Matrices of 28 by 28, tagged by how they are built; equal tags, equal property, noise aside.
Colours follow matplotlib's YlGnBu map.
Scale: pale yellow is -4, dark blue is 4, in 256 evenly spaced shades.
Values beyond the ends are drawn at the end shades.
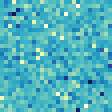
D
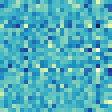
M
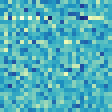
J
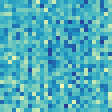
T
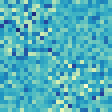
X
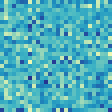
M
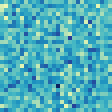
T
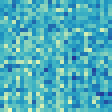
T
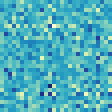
M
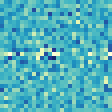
J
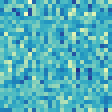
M
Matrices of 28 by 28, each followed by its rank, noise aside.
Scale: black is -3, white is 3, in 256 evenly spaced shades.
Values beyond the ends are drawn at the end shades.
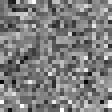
eight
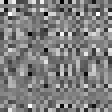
three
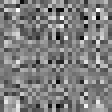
three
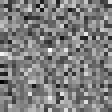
eight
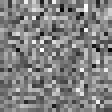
eight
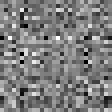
four
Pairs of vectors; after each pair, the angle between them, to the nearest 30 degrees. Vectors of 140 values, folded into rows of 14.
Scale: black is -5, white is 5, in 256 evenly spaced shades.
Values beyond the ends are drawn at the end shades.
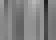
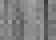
30 degrees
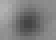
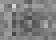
60 degrees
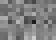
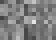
150 degrees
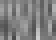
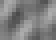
90 degrees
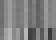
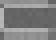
90 degrees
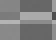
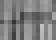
120 degrees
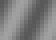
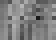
60 degrees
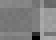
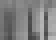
60 degrees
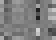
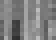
120 degrees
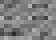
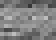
120 degrees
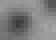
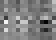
120 degrees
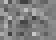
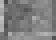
120 degrees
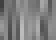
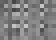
60 degrees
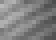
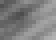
150 degrees
